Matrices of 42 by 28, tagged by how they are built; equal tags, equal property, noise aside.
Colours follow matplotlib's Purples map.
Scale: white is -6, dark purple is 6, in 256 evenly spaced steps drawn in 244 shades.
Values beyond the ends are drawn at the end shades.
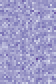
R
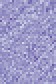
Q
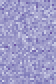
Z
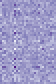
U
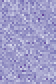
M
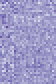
U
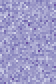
Z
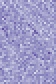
M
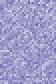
Q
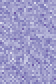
M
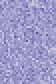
Z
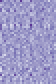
U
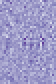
U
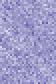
M
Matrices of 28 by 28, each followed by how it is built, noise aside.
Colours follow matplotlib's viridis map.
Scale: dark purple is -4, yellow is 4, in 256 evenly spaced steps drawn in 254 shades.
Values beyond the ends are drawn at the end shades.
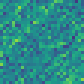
Hankel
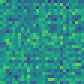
blocks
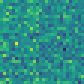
blocks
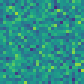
repeating rows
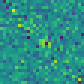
banded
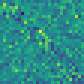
banded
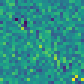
banded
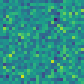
repeating rows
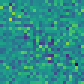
banded
